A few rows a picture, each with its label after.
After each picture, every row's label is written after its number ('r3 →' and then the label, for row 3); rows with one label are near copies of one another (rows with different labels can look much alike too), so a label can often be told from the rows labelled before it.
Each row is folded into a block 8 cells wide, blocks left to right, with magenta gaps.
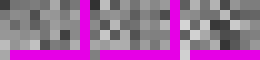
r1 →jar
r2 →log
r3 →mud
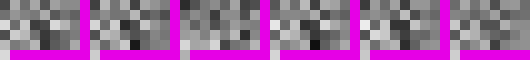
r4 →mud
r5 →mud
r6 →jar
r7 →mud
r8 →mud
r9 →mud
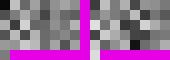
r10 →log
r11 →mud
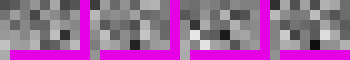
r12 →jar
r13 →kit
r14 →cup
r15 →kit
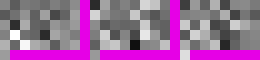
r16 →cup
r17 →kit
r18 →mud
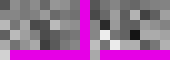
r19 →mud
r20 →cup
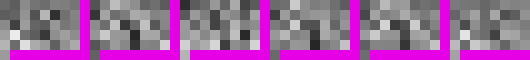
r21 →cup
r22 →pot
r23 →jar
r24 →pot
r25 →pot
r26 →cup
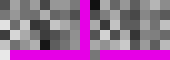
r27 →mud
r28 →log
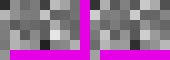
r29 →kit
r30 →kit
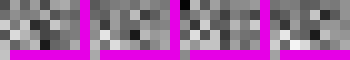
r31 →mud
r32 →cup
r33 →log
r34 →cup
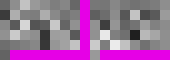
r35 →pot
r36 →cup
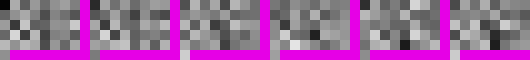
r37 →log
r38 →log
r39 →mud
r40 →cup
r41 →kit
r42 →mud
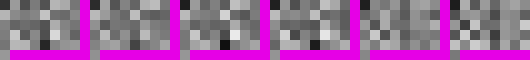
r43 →kit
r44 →kit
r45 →kit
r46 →kit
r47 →log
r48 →log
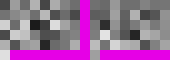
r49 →mud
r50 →cup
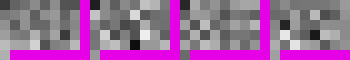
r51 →jar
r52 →kit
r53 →log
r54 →cup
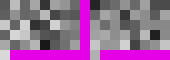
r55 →mud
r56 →jar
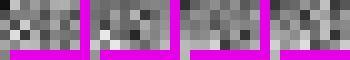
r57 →log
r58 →cup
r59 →jar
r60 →jar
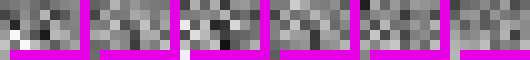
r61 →cup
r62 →pot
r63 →mud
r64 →pot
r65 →log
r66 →jar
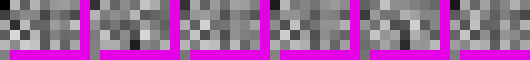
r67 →log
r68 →kit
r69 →log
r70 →log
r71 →pot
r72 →log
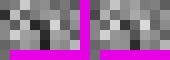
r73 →pot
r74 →pot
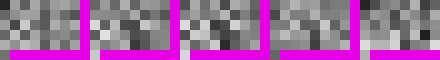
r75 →log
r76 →mud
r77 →mud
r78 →pot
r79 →jar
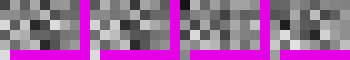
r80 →mud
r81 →mud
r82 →log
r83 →cup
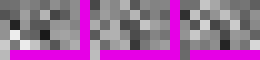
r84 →cup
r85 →mud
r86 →pot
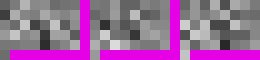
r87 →pot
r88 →cup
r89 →mud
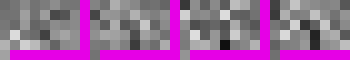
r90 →cup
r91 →pot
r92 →kit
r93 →pot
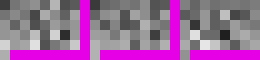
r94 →jar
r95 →jar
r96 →cup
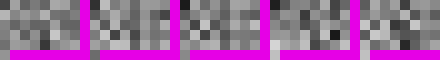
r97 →kit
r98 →log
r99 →log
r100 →jar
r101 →mud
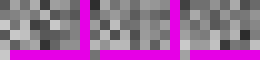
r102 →mud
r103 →log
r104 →jar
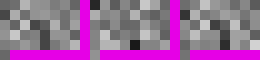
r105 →pot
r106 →kit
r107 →pot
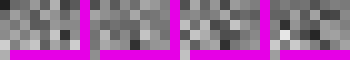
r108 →jar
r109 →kit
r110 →mud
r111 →cup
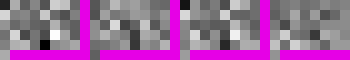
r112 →kit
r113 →pot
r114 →kit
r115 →cup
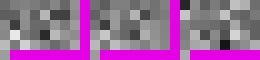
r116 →cup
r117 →cup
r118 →kit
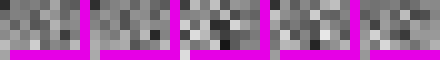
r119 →jar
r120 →jar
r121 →mud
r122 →kit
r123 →cup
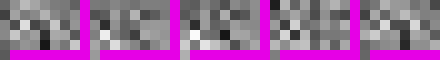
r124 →pot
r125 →cup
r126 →cup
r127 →log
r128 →pot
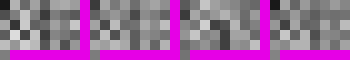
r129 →log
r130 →log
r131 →pot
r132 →log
